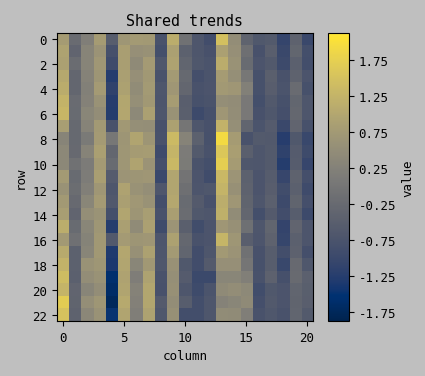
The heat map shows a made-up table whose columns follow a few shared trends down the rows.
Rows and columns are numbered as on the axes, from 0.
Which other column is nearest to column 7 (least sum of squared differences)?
5
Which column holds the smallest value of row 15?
4
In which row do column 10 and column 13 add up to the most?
8
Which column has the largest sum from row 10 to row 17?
13
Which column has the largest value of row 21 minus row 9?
0
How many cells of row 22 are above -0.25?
10
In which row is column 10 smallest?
22
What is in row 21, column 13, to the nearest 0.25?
0.25
